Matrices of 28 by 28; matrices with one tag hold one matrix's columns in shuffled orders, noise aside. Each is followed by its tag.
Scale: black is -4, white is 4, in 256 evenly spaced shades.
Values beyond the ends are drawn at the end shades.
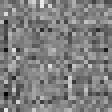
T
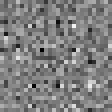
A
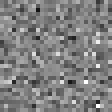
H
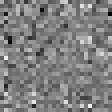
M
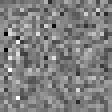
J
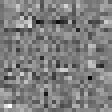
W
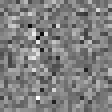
J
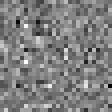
A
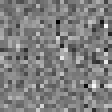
A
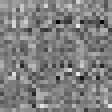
W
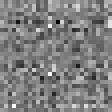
W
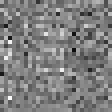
J
